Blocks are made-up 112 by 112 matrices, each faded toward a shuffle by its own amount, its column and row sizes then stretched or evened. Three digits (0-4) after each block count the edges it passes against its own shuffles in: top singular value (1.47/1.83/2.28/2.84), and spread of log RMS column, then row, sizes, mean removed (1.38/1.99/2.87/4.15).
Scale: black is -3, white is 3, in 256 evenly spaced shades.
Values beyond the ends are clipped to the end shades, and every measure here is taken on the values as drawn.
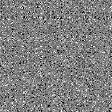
1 2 2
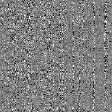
2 4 1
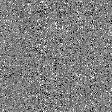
0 2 1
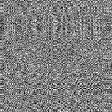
4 1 2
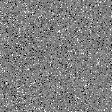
0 2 0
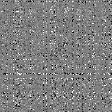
1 3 3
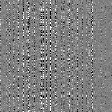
4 4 1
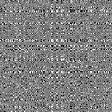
4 2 3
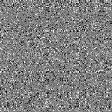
3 1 2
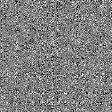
0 3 2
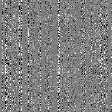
2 4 0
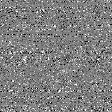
1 0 3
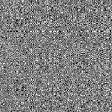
3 1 2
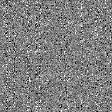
1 3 0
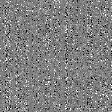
2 3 1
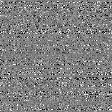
0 1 4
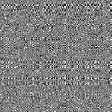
4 2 3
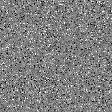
1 0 1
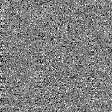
2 1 0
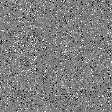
0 2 1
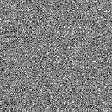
3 0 1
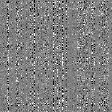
0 4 2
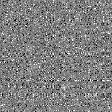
3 1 2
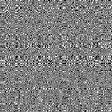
4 1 3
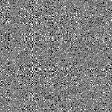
3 2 2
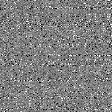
3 1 3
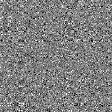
2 1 2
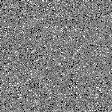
0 1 2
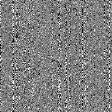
2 4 0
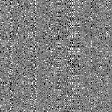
3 3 1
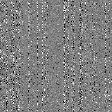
0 4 1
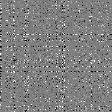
2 3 3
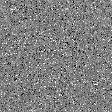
0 1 1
